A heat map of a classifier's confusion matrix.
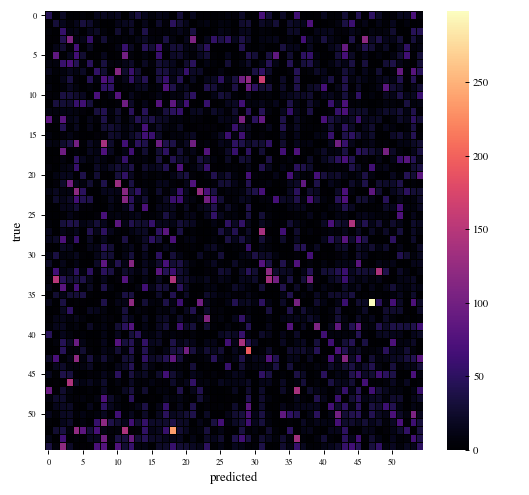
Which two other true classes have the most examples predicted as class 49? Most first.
17, 9
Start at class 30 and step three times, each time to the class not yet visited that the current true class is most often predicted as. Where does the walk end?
11
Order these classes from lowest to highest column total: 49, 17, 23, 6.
6, 49, 23, 17
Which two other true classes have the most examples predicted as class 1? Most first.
33, 5
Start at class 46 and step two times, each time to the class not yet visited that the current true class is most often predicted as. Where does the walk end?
21
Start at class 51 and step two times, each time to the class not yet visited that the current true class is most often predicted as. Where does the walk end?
31
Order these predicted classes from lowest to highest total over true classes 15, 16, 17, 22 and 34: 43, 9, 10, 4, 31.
10, 9, 31, 43, 4
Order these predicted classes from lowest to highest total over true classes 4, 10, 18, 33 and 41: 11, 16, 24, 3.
24, 3, 16, 11
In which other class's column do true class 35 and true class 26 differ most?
44
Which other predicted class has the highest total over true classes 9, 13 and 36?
47
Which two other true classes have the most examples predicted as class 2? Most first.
54, 17
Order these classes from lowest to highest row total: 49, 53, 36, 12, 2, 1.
2, 1, 49, 12, 53, 36
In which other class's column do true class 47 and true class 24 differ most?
36
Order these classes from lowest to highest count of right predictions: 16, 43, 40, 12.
12, 40, 16, 43
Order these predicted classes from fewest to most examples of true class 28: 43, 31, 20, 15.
20, 31, 15, 43
